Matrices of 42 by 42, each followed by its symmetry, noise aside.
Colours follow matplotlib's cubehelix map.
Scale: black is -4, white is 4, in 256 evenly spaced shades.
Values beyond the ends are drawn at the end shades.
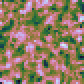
antisymmetric.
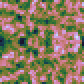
mirrored top to bottom.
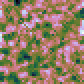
no symmetry.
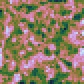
antisymmetric.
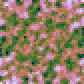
same after a half turn.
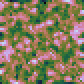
same after a half turn.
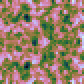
mirrored top to bottom.
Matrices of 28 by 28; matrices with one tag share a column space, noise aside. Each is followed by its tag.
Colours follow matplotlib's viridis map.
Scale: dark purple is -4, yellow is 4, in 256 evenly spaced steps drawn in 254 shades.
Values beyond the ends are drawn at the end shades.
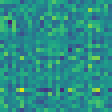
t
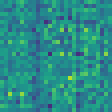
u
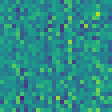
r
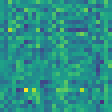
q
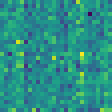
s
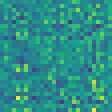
r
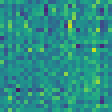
t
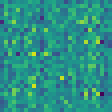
u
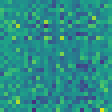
r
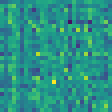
u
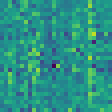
s
